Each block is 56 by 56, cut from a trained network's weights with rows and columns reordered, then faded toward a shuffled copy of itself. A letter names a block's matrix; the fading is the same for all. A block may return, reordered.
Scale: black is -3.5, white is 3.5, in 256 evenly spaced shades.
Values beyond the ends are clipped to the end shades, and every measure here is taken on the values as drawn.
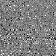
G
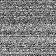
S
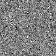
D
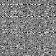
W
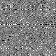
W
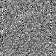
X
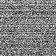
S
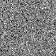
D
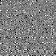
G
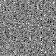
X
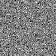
D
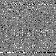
W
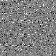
G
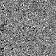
D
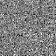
D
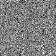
X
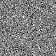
D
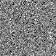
D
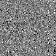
X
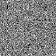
X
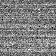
S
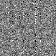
X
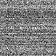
S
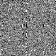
X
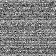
S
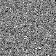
D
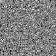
D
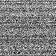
S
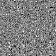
D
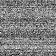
S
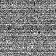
S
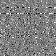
W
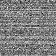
S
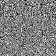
D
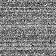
S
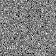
D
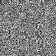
X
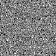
D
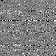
W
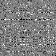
G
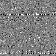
W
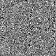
D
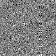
X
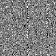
X
